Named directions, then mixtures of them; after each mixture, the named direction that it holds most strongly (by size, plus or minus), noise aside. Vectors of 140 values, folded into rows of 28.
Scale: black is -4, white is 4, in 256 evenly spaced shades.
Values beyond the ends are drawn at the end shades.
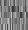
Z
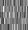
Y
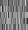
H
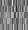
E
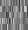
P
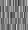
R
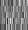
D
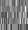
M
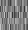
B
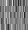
R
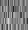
H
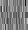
H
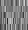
D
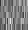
D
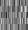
M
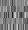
E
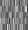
P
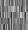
Z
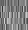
H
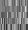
M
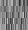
D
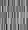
H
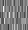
Y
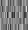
B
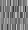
R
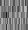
P
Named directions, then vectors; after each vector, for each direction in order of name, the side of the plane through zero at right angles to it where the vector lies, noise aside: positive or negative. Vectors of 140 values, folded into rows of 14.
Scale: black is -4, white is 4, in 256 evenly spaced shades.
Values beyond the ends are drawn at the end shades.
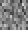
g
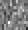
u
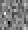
positive, negative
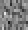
positive, negative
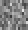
negative, positive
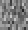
positive, negative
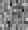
positive, negative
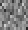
positive, positive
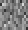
positive, positive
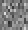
positive, negative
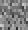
positive, negative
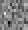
positive, negative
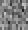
positive, negative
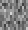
negative, negative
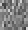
negative, negative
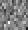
positive, positive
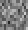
negative, negative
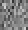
positive, positive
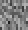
positive, negative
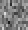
positive, negative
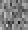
positive, negative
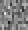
positive, negative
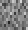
negative, negative
